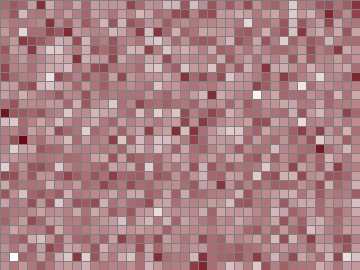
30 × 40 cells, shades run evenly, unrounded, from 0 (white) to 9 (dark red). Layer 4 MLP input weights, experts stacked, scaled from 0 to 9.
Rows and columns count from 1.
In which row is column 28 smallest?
3
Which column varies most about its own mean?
18
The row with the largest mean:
20
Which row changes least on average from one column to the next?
26
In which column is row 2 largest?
37
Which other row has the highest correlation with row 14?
10
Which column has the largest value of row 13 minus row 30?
1
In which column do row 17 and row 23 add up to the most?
36
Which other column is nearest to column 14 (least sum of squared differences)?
12
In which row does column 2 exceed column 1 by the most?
19
